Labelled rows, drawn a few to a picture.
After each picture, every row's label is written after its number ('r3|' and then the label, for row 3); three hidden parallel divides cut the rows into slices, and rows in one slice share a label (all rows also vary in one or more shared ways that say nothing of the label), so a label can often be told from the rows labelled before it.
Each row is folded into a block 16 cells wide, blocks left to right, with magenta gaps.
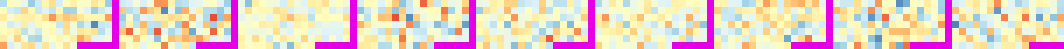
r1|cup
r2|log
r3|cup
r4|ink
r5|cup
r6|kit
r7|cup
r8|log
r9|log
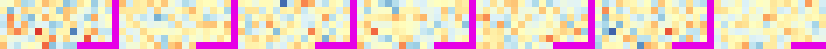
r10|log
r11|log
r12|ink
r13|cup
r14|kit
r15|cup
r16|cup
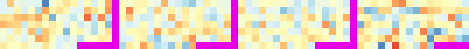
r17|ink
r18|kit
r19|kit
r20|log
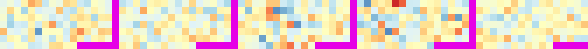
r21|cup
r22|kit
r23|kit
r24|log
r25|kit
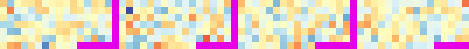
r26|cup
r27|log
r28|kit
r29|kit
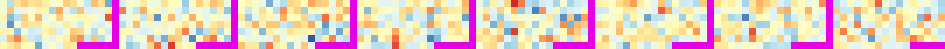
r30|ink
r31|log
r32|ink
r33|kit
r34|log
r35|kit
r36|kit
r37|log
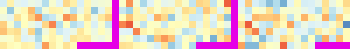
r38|cup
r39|cup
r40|cup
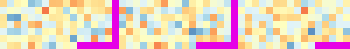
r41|ink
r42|log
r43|kit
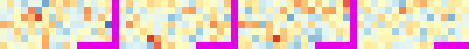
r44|ink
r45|log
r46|cup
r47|ink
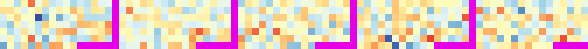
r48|log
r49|cup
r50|kit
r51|ink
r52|log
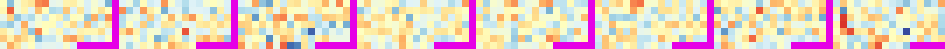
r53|kit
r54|log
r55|ink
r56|cup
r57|ink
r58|kit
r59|ink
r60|log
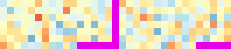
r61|cup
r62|cup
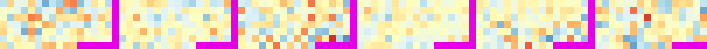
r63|ink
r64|log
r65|kit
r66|cup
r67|kit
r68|kit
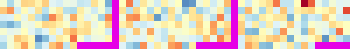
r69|kit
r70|log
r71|ink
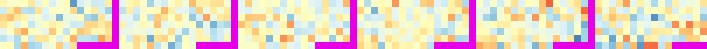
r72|kit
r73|ink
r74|cup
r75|cup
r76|ink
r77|log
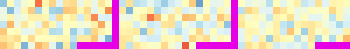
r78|kit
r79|cup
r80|cup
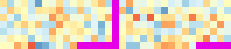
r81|ink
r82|log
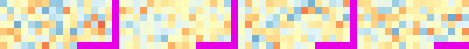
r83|log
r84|kit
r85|log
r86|ink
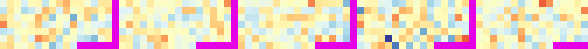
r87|ink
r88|kit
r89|cup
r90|ink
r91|ink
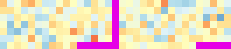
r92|cup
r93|log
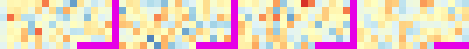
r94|log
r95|ink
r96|ink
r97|cup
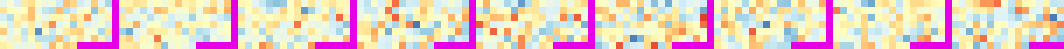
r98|cup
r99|cup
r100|ink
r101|cup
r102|ink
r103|log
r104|log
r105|kit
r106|log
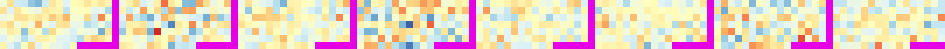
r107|cup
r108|log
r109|cup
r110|ink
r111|cup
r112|cup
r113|log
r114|cup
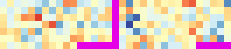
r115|ink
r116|ink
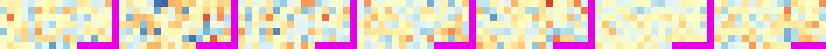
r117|kit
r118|ink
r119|ink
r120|kit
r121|cup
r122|kit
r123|log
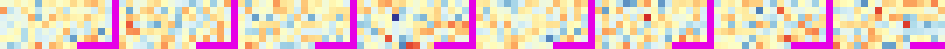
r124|kit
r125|log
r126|cup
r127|log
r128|cup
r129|kit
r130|log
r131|ink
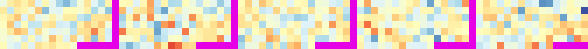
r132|log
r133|log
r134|kit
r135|kit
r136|log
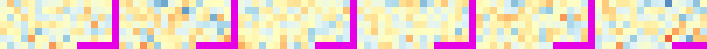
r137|cup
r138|ink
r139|cup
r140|kit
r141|ink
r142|kit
